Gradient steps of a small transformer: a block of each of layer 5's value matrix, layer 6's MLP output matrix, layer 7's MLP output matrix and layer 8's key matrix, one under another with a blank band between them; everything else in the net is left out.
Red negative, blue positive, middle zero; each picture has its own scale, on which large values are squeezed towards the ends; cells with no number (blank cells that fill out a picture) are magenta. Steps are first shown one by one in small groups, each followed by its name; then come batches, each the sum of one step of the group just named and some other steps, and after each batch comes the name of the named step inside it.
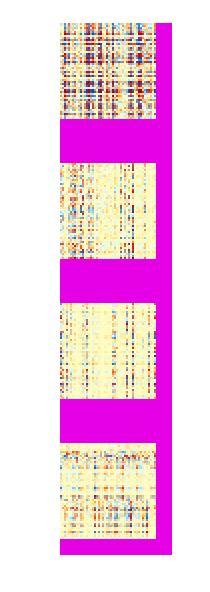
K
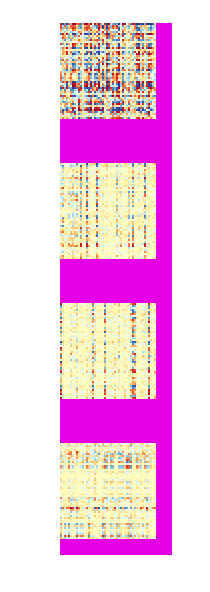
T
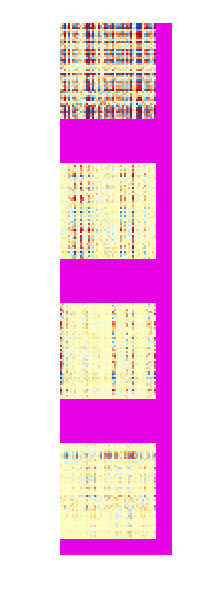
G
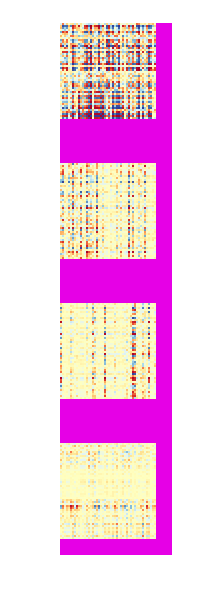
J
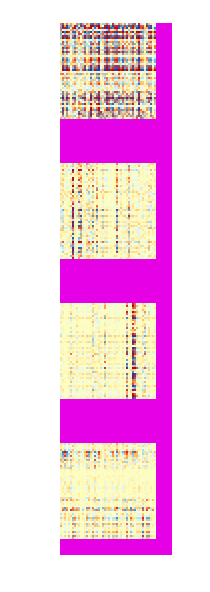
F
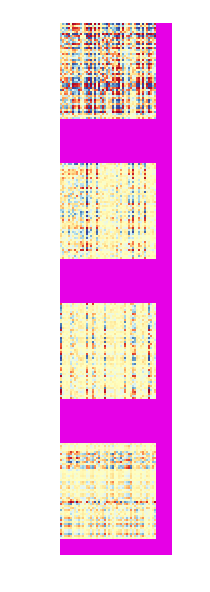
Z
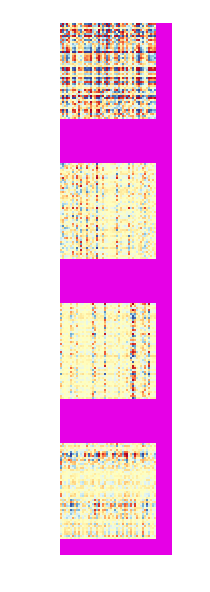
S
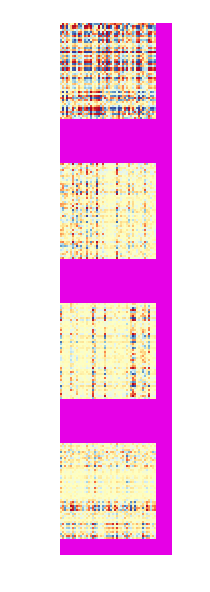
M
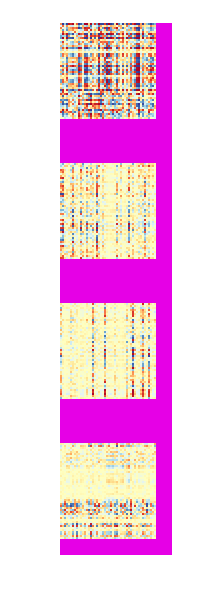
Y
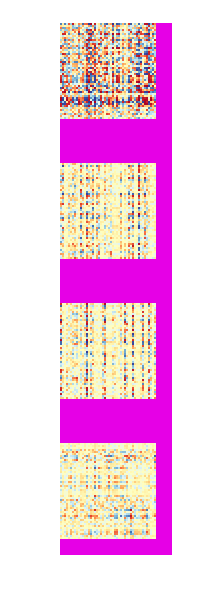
K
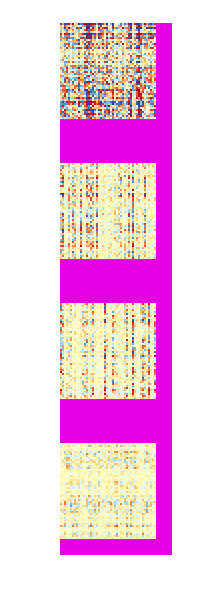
Y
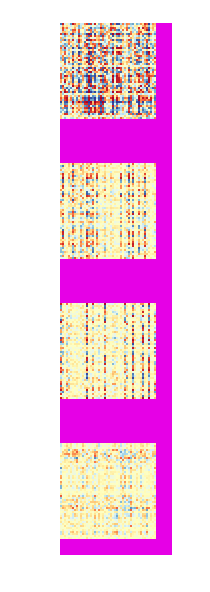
K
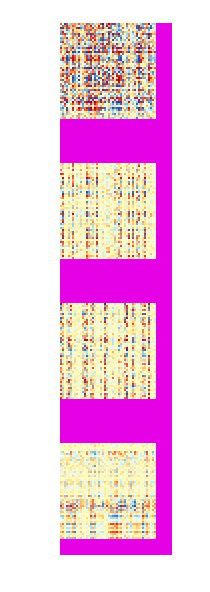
M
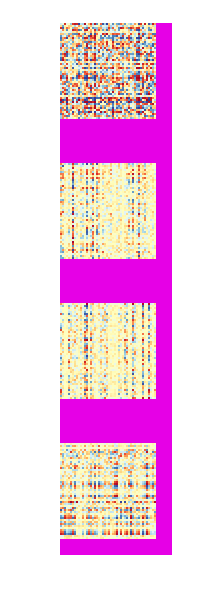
Z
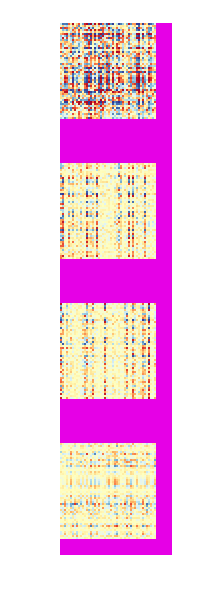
Y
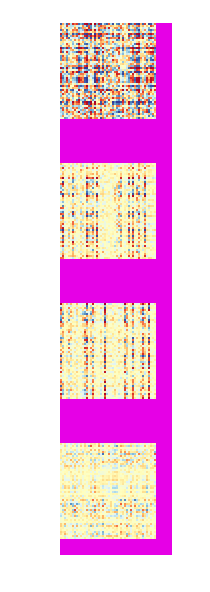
Y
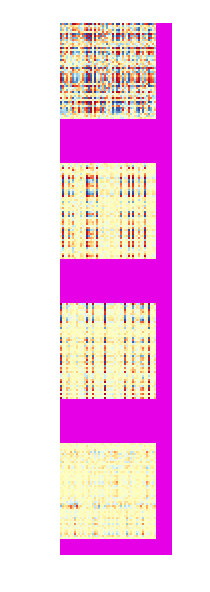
T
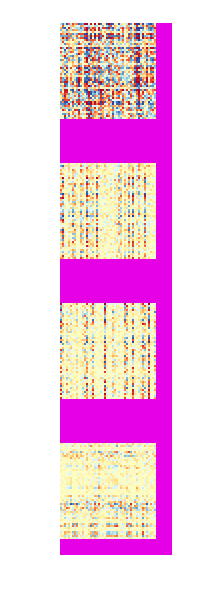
Y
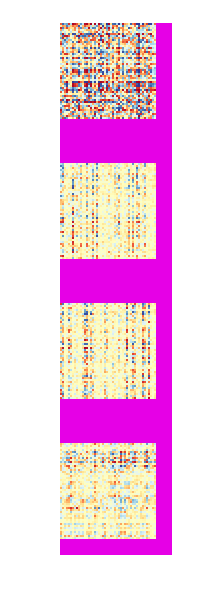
T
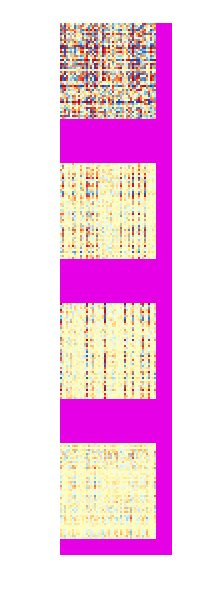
G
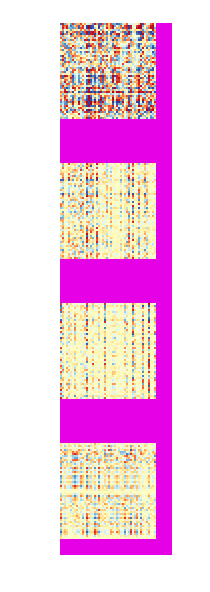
K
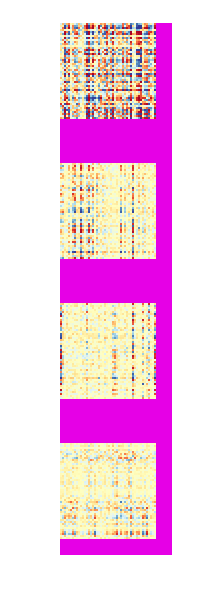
G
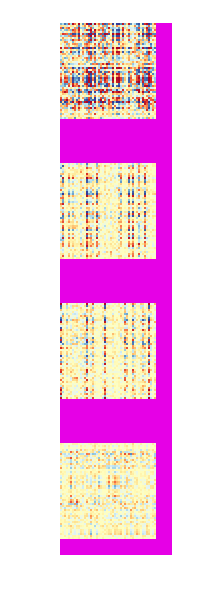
Z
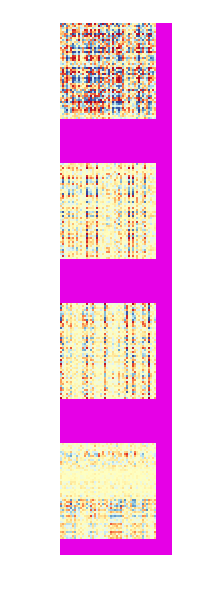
S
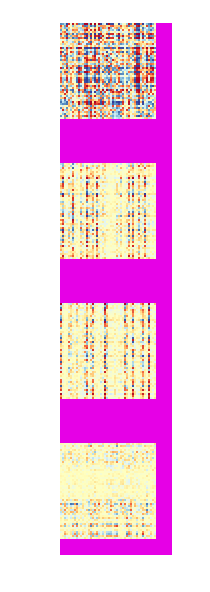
Y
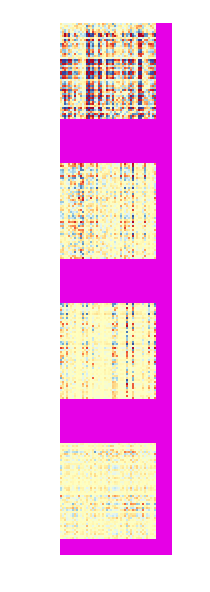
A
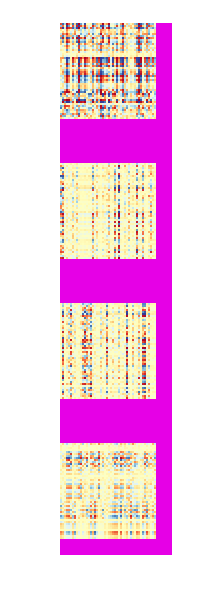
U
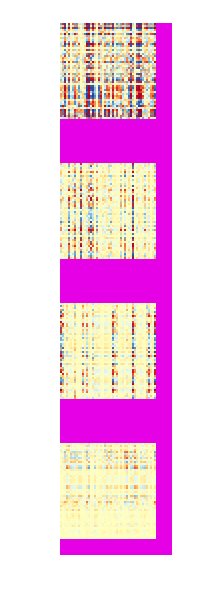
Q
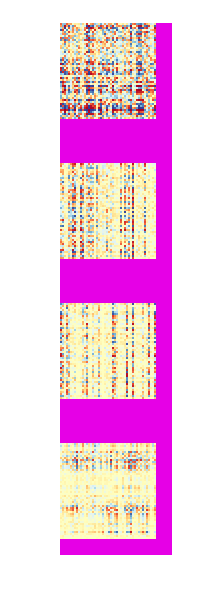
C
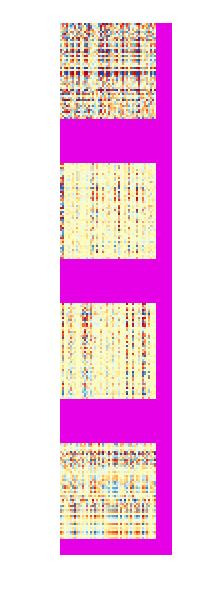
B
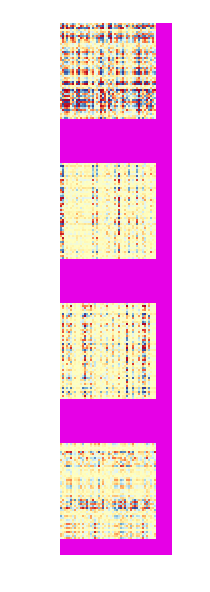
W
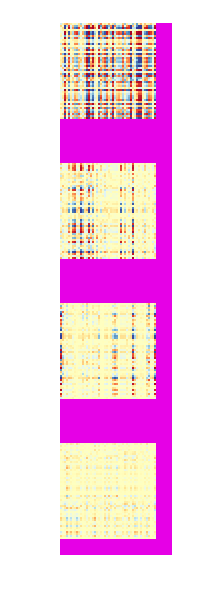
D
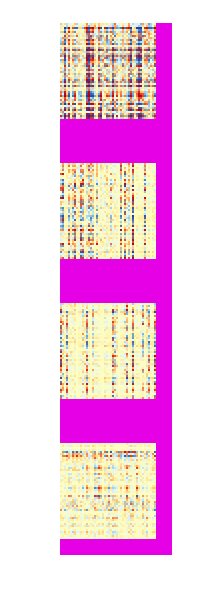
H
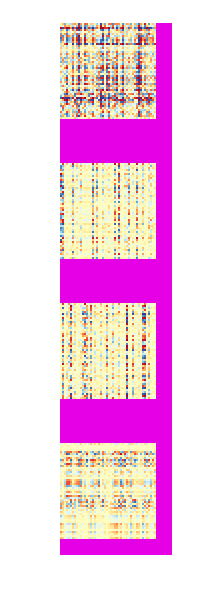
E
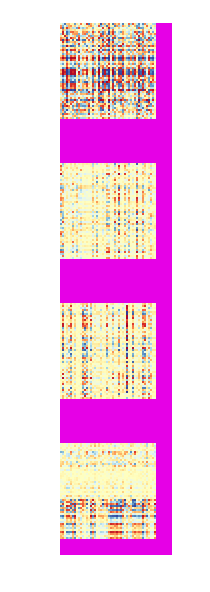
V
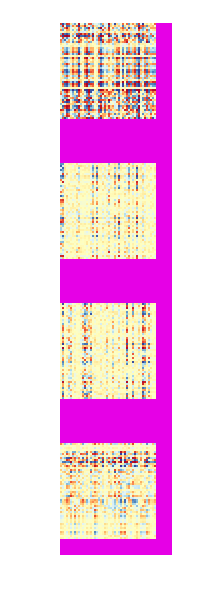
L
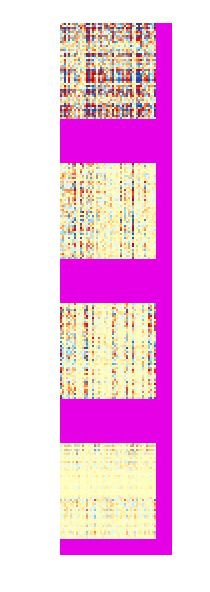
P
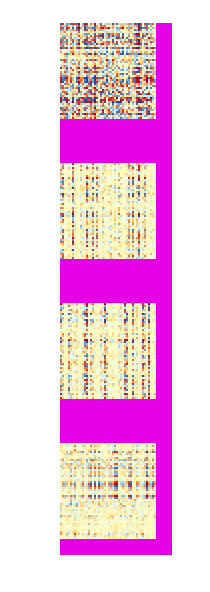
E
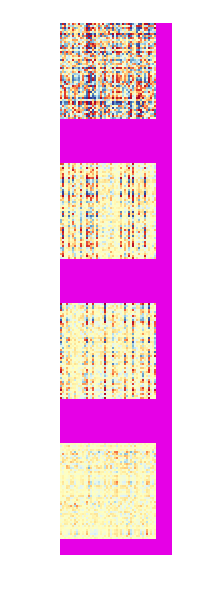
Q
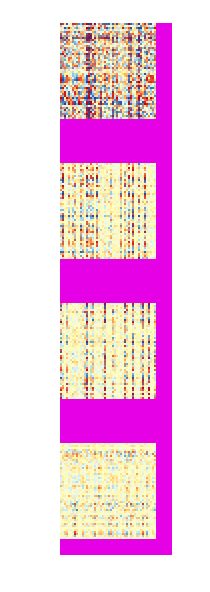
H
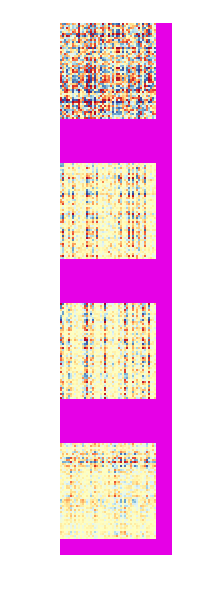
L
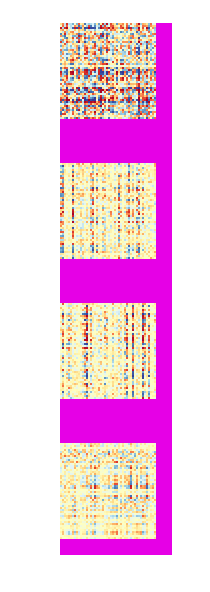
B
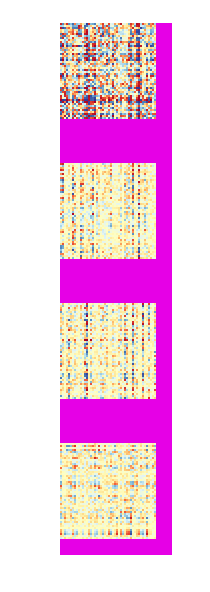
H
